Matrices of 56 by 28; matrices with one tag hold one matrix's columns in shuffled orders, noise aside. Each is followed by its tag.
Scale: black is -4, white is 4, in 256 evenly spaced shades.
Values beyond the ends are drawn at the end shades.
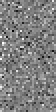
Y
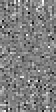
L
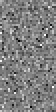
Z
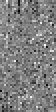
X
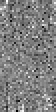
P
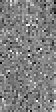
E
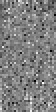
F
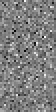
Y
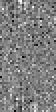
P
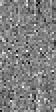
E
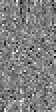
E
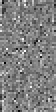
E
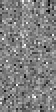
X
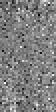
F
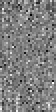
F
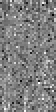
F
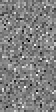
Z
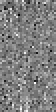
F
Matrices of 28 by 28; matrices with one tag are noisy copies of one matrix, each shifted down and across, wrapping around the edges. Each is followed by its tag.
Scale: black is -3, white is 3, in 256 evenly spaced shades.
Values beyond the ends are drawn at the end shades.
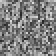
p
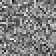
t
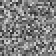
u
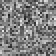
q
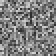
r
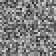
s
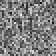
r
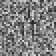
r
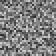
t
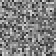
q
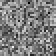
p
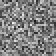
t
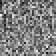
r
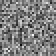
r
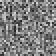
r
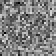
p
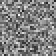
t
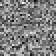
u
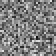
t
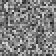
r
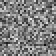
u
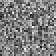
r
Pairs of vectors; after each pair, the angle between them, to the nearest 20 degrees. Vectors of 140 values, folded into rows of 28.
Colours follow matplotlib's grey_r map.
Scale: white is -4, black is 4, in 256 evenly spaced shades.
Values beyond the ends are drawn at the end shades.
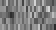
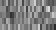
20 degrees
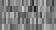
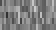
140 degrees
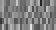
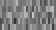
60 degrees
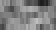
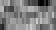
20 degrees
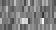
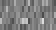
20 degrees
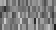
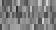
80 degrees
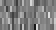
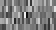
100 degrees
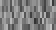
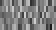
140 degrees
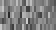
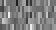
140 degrees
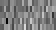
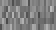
80 degrees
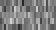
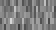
40 degrees
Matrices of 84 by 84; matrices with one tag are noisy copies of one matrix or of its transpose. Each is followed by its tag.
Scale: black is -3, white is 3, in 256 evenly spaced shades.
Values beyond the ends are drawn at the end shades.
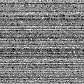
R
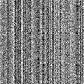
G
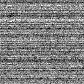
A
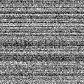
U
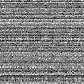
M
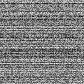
R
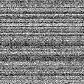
U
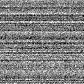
G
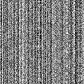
M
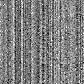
G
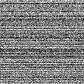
R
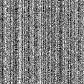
A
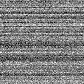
U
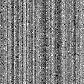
U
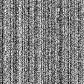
A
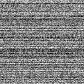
R
